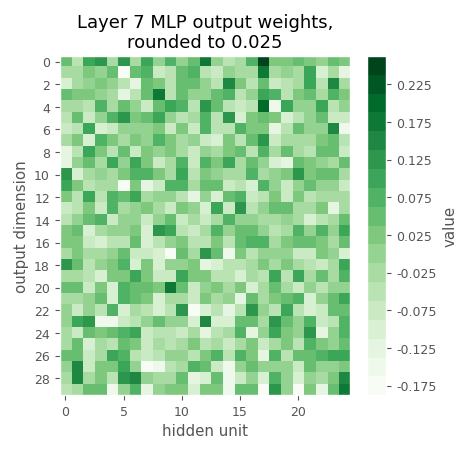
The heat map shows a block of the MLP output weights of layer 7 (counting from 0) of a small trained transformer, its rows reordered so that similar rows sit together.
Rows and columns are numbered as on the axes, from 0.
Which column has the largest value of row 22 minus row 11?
16
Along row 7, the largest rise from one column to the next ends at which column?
3
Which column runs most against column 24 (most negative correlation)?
17
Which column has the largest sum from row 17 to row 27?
24
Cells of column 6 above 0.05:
7
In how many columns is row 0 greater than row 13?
16
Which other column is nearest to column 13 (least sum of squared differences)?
22
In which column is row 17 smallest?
9
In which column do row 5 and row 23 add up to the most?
12
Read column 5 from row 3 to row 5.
-0.125 0.05 0.125
